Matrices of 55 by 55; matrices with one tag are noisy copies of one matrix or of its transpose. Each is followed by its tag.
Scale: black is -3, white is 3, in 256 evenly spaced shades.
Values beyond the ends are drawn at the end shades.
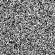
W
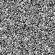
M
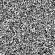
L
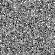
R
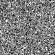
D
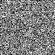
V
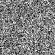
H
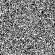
W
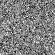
L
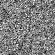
L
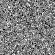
M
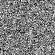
V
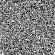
L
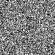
D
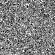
W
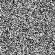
R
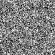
R
